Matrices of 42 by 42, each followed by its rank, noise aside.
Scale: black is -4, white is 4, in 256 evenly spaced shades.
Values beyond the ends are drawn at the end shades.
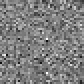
seven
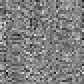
eight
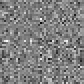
six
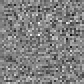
seven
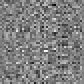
six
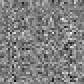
seven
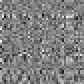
five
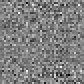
six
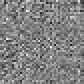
eight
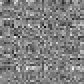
five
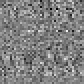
eight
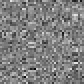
five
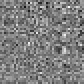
five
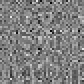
five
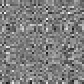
five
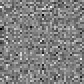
eight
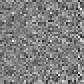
five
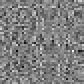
seven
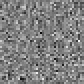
eight
